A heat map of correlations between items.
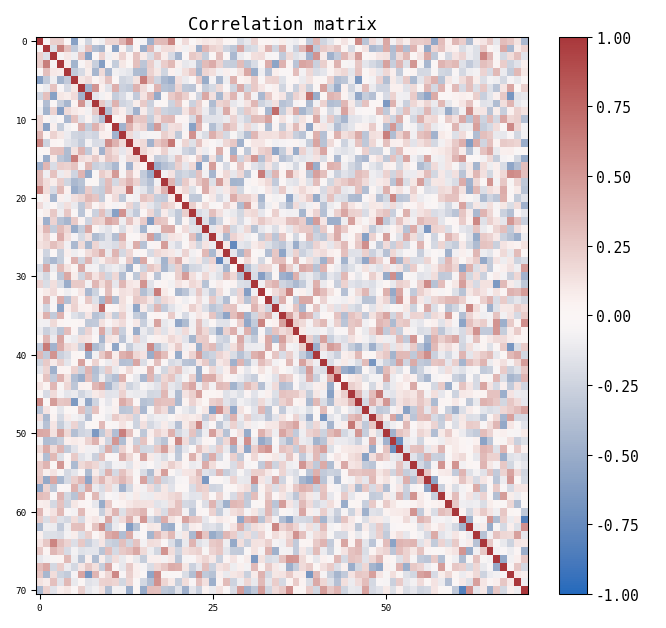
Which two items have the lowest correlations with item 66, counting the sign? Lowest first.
31, 67
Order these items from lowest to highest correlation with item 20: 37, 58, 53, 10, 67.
53, 37, 10, 58, 67
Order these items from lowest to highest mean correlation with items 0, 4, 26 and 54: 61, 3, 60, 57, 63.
57, 63, 61, 60, 3
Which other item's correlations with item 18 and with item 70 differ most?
61
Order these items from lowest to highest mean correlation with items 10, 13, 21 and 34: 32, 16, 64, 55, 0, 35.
16, 64, 35, 32, 55, 0
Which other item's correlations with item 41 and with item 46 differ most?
48
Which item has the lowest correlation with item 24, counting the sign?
56
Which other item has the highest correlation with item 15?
5
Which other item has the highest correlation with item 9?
34
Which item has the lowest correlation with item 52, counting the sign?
51
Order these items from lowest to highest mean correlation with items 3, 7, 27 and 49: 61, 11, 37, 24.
11, 61, 37, 24
